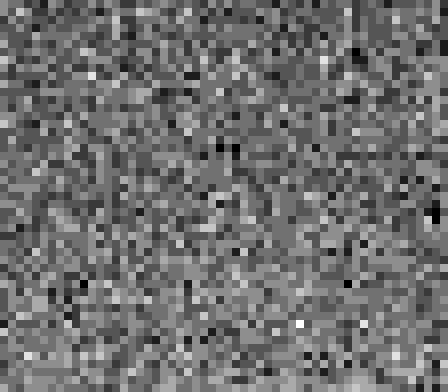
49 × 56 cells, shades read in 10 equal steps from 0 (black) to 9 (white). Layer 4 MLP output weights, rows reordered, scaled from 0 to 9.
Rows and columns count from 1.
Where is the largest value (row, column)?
41, 38
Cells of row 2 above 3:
29
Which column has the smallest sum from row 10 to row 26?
30
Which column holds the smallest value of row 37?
7
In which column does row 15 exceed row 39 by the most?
53
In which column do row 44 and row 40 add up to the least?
10
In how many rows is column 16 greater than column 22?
18
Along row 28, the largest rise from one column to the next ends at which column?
56
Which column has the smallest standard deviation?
8
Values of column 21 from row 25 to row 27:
4 6 4
